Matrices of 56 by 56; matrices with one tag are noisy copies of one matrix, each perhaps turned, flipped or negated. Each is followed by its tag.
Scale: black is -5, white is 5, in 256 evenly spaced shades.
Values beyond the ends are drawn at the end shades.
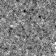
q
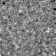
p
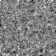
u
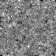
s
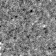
q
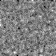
u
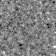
p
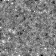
s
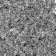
q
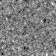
p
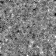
s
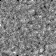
u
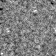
p
